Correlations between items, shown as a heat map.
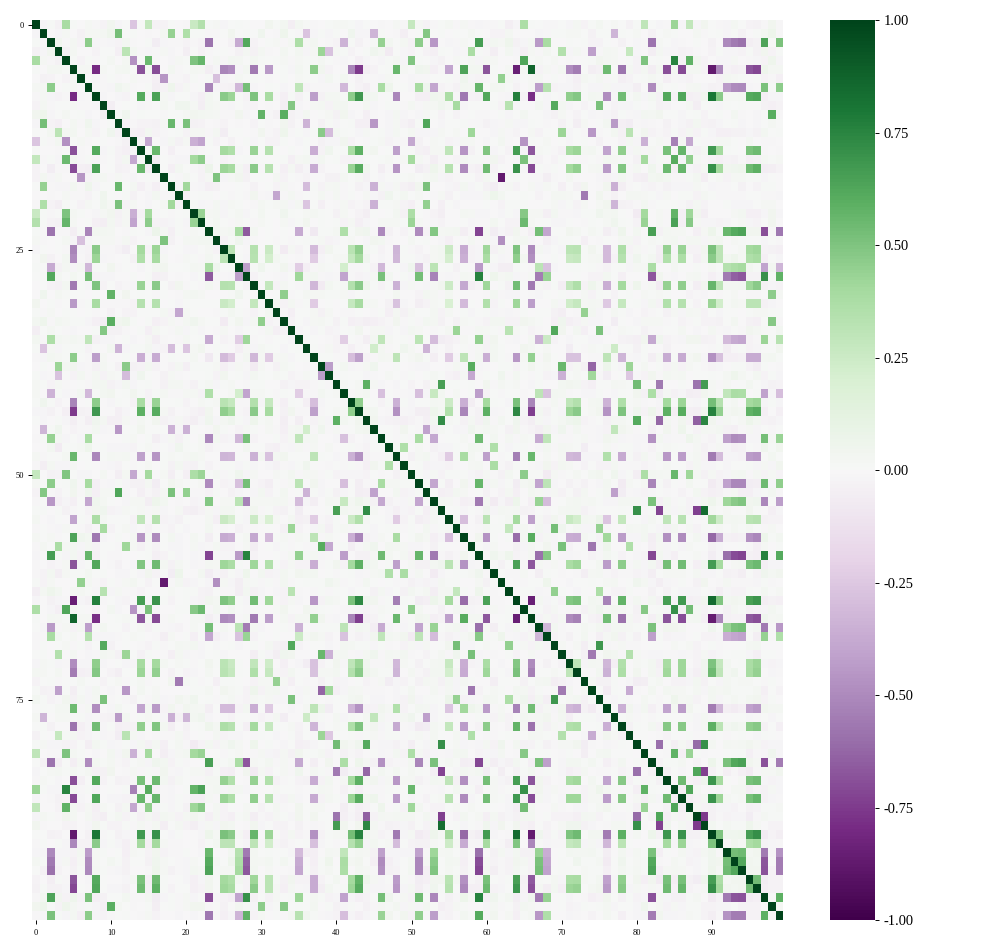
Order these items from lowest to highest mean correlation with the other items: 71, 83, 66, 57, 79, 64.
66, 57, 83, 79, 71, 64
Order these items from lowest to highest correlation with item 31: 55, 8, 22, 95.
22, 55, 95, 8
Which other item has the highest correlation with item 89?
54
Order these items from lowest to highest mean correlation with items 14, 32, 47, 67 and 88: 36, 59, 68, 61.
59, 68, 36, 61
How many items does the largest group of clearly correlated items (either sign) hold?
27
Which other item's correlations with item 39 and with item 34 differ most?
69
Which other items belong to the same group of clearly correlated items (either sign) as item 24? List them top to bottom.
6, 17, 62
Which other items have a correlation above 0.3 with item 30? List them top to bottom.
10, 33, 98
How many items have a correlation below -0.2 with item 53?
10
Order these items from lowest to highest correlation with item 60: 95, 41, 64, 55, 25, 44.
41, 44, 55, 25, 95, 64
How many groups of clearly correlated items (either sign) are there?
11
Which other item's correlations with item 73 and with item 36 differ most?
19
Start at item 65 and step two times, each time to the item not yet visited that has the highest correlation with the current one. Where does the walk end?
4
